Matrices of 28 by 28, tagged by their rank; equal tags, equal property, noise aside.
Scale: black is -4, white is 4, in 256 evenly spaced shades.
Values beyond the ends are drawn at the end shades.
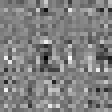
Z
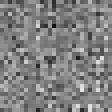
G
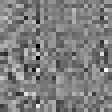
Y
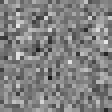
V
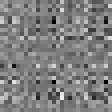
Z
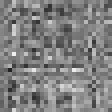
Y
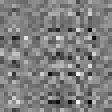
Z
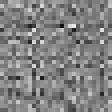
Z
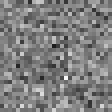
V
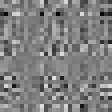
Z
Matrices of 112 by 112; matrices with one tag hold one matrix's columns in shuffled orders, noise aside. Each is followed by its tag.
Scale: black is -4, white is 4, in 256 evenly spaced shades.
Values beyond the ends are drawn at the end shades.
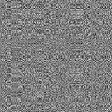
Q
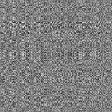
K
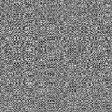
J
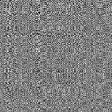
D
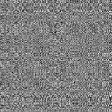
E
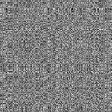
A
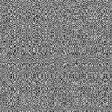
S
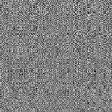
D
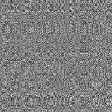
E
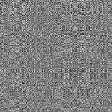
D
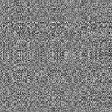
K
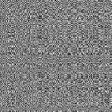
S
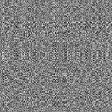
K
